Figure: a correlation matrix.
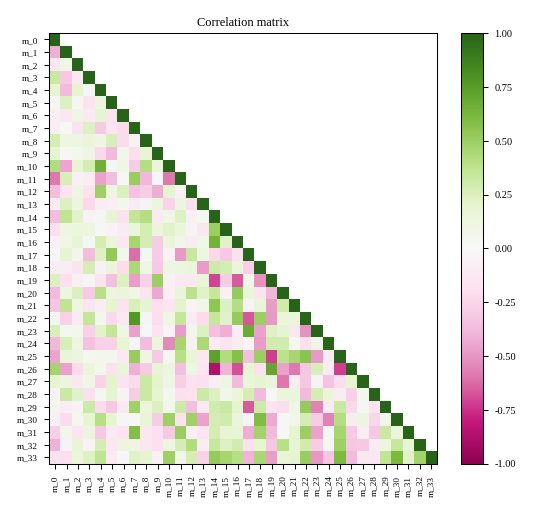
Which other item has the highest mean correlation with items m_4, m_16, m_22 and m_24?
m_20
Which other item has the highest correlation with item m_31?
m_7
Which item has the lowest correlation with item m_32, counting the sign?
m_0
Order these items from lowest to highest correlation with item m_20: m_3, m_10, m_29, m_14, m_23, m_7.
m_3, m_29, m_10, m_7, m_23, m_14
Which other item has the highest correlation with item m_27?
m_8
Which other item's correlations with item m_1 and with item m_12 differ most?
m_4
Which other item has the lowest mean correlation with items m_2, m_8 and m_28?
m_26
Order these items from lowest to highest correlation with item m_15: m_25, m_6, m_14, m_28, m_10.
m_6, m_28, m_10, m_25, m_14
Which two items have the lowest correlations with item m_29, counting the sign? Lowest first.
m_17, m_23
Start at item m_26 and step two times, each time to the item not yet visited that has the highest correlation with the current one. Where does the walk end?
m_9
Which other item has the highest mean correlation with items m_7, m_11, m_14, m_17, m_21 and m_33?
m_25
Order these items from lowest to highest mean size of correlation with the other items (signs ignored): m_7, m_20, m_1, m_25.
m_1, m_20, m_7, m_25
